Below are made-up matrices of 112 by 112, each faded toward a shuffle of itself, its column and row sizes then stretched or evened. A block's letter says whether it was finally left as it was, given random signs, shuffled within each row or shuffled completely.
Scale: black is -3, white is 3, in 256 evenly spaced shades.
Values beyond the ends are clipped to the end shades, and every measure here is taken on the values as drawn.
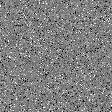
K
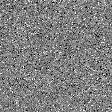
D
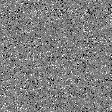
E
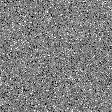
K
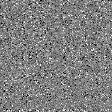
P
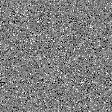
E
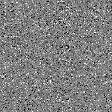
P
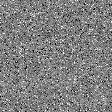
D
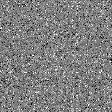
P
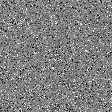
D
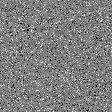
K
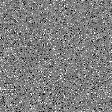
P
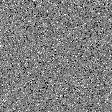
K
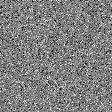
D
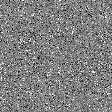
E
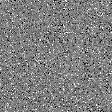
P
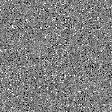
P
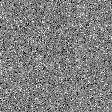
K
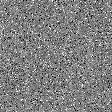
K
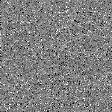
E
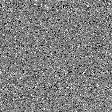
D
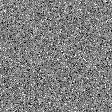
K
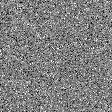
K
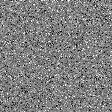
D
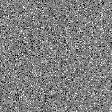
P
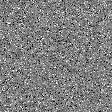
K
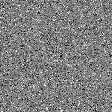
K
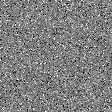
K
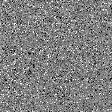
E
